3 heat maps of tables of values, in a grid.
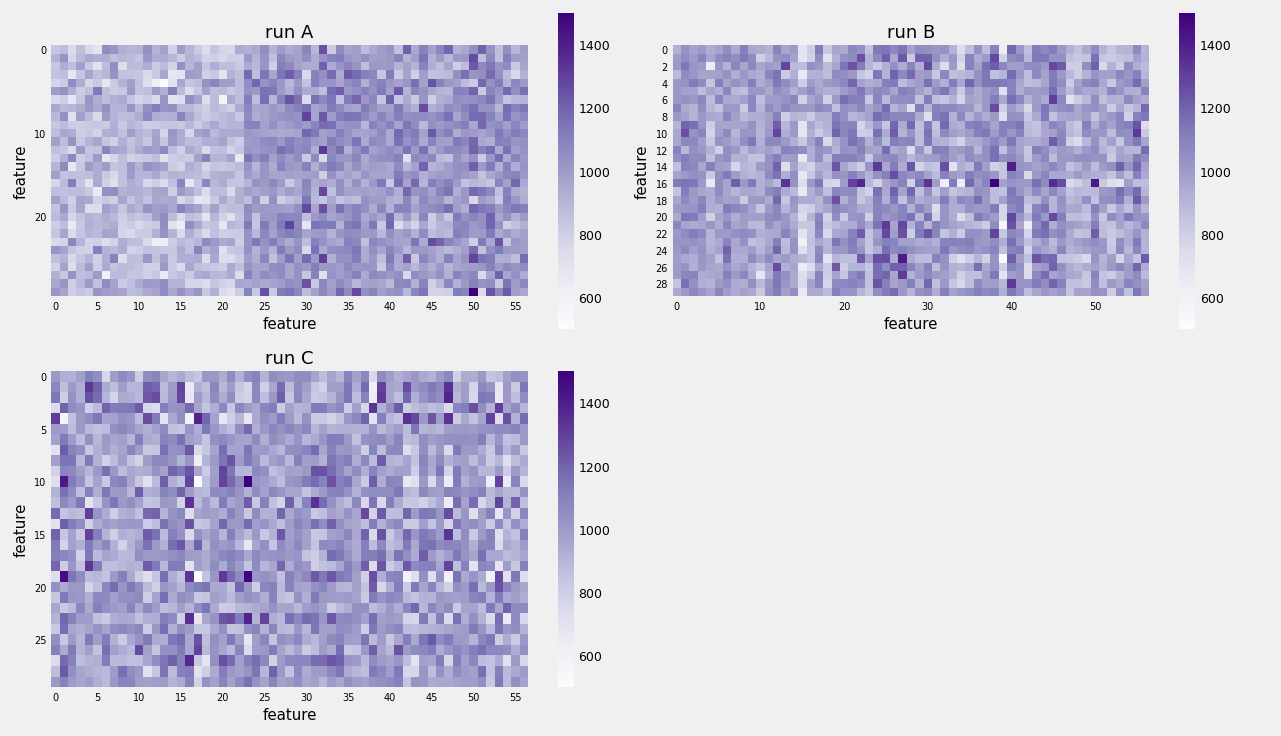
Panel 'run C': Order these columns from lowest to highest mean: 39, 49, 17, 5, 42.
17, 42, 5, 49, 39
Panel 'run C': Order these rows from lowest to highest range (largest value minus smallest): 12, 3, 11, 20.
11, 20, 3, 12
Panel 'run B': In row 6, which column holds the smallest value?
47
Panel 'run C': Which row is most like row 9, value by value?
27
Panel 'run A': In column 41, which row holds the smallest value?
21
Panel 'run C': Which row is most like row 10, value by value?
19
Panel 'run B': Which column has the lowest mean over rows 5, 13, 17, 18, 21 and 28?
15
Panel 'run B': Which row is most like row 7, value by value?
12
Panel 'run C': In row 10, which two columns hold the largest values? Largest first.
23, 1
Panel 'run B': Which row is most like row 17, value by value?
3
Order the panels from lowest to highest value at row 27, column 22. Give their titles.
run A, run C, run B
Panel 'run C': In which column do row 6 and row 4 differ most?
1
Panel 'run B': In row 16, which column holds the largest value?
38
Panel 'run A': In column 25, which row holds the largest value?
29
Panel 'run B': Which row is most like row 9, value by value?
10
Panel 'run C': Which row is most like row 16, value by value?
25
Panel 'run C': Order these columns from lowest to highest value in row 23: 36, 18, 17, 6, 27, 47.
17, 47, 6, 27, 18, 36
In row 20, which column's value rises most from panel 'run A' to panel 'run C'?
18
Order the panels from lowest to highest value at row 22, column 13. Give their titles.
run C, run A, run B
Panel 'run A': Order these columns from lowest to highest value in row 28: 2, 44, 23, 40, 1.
2, 40, 23, 1, 44
